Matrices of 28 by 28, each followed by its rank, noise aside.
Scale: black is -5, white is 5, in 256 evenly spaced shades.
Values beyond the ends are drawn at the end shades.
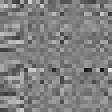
four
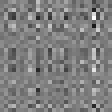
two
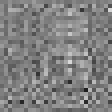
four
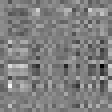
two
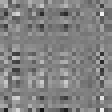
two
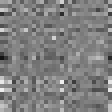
two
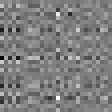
two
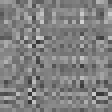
three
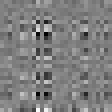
one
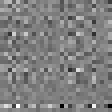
two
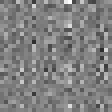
four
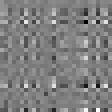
one
